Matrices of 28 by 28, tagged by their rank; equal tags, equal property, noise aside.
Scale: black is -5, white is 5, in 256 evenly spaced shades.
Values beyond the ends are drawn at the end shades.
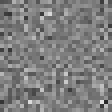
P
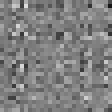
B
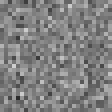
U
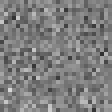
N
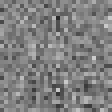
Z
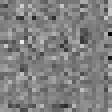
Z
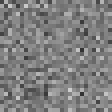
P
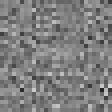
Z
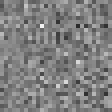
Z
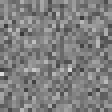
P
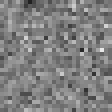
Z
